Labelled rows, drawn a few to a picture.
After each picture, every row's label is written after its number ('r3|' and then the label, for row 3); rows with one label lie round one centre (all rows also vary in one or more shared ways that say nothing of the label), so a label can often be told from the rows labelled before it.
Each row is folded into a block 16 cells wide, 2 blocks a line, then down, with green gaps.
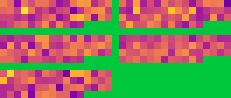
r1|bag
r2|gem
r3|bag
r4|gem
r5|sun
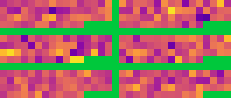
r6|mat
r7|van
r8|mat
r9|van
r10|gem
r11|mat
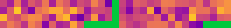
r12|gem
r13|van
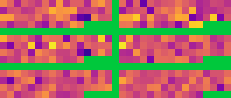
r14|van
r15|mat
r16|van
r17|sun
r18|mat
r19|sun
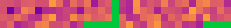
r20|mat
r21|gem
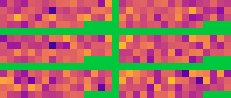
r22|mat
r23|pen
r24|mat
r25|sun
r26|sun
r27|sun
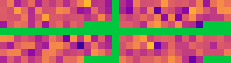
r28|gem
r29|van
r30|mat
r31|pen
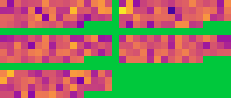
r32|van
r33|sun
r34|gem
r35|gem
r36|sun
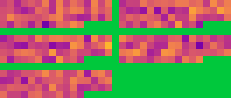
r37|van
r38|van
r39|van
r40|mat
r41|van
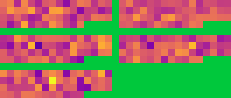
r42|pen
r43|mat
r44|van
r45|gem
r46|van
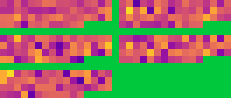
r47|mat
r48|bag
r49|sun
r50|bag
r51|sun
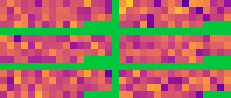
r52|gem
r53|sun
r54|bag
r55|van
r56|gem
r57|sun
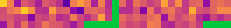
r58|bag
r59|van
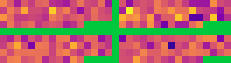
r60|bag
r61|pen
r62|gem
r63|gem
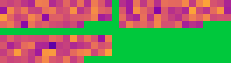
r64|bag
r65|gem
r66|mat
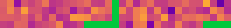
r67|bag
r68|gem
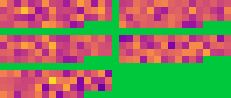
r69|bag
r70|pen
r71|bag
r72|gem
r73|sun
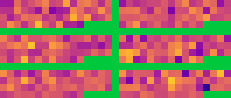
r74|gem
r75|gem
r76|pen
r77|mat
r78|bag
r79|van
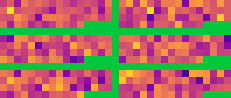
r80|pen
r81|van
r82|pen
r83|gem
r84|pen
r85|sun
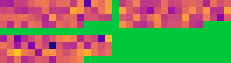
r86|van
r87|sun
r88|mat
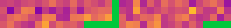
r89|mat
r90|gem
